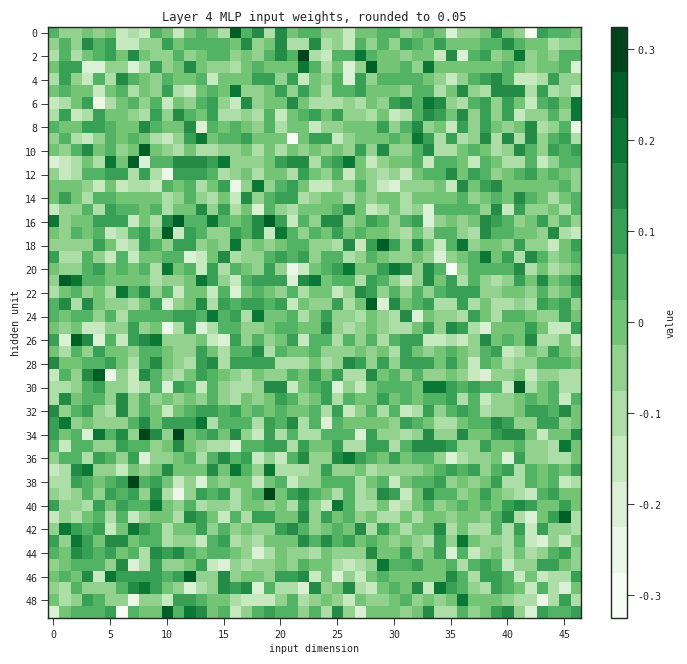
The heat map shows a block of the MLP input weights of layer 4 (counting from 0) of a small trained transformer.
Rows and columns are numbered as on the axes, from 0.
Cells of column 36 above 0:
21
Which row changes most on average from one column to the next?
34
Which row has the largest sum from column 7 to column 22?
11
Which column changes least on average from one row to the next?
39
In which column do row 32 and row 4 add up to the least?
26
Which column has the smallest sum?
42
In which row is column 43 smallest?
48
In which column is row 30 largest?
41
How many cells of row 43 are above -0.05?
28
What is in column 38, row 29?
-0.2
